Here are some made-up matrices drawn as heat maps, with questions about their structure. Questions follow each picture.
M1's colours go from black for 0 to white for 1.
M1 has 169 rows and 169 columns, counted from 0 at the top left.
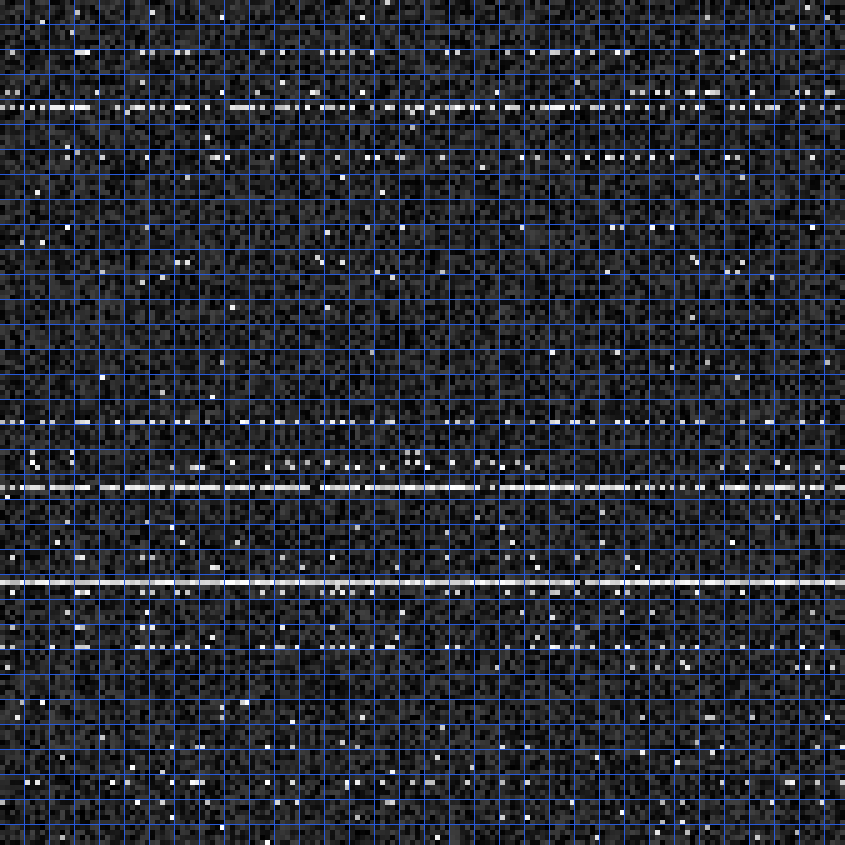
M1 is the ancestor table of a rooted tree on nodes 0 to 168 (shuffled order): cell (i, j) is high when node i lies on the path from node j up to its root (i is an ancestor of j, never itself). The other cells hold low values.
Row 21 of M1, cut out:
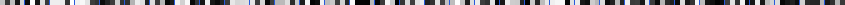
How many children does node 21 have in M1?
7
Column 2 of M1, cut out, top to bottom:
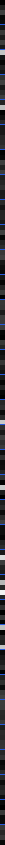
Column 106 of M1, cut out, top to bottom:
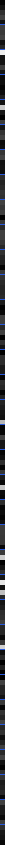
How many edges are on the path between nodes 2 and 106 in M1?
3
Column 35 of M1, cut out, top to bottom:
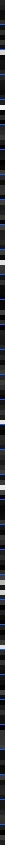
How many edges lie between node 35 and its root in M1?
8
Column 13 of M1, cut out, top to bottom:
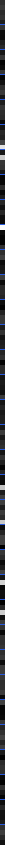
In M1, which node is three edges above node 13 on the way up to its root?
122
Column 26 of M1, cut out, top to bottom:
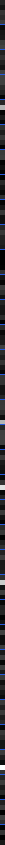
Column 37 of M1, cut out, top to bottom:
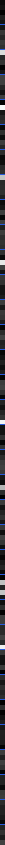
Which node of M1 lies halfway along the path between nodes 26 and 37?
10
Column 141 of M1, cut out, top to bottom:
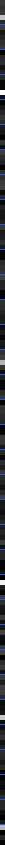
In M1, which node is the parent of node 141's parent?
72
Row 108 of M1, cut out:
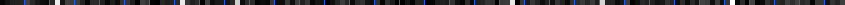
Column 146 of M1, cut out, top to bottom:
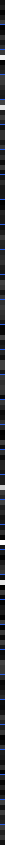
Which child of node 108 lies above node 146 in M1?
11
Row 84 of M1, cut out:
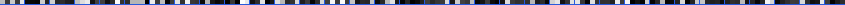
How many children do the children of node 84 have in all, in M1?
6
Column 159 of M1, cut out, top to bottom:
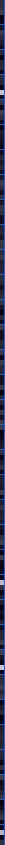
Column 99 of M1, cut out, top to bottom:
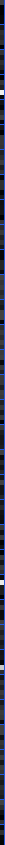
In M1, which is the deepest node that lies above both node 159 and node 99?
133
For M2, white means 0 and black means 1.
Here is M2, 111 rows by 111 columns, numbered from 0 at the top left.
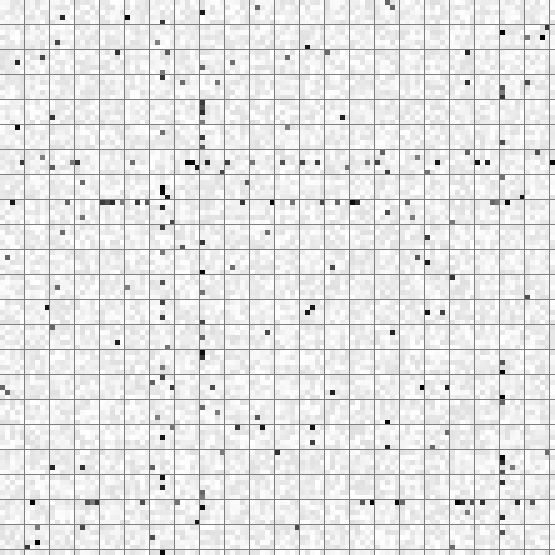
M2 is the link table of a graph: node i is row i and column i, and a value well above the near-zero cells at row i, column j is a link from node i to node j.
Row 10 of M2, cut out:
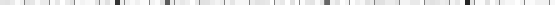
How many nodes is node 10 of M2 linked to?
4
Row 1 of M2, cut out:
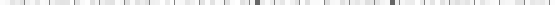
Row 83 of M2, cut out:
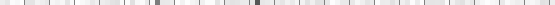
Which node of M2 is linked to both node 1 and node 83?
node 51
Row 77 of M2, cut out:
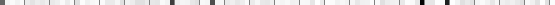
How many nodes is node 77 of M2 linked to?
5
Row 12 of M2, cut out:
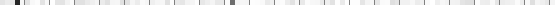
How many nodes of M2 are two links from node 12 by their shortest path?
2
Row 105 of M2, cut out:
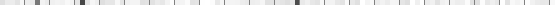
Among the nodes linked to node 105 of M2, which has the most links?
node 16
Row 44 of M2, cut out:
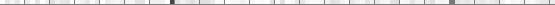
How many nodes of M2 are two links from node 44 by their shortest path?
4
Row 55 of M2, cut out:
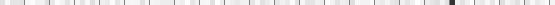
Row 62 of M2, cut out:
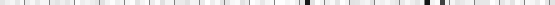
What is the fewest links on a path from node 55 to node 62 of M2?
5
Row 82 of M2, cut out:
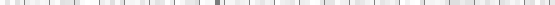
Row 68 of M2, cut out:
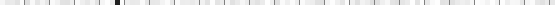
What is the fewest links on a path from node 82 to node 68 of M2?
6
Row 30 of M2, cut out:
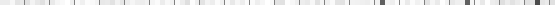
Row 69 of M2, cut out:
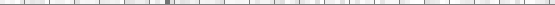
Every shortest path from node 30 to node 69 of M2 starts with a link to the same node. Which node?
node 93
